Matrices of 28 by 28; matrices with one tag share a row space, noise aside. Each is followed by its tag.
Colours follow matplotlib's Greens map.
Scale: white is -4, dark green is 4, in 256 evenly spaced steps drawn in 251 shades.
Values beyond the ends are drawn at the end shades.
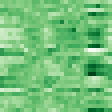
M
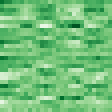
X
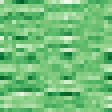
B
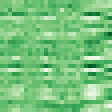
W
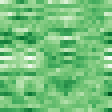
B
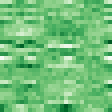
B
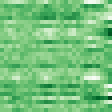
W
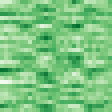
X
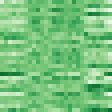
M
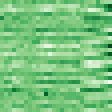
W
